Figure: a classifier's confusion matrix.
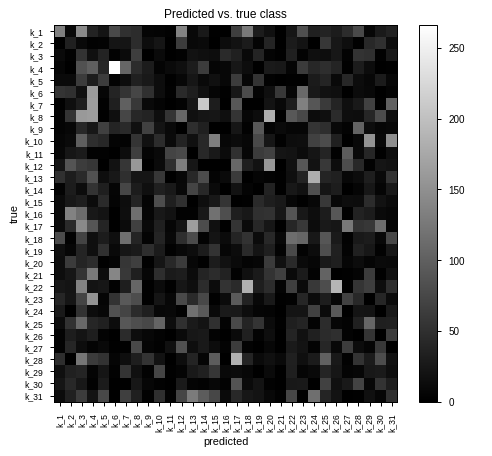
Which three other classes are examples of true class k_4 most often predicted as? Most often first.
k_6, k_7, k_3
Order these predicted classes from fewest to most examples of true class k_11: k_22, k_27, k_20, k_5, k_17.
k_5, k_22, k_17, k_20, k_27
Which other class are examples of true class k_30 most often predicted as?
k_17
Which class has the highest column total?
k_3
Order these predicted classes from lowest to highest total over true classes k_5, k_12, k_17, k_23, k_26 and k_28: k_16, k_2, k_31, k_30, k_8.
k_16, k_31, k_2, k_30, k_8
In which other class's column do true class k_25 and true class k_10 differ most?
k_31
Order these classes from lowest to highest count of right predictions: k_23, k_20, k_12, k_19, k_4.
k_19, k_23, k_20, k_4, k_12
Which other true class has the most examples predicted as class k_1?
k_18
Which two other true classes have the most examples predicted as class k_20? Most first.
k_8, k_12
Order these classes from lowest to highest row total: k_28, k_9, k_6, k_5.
k_5, k_9, k_6, k_28
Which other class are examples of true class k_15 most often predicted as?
k_10
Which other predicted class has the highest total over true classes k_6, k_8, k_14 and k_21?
k_4
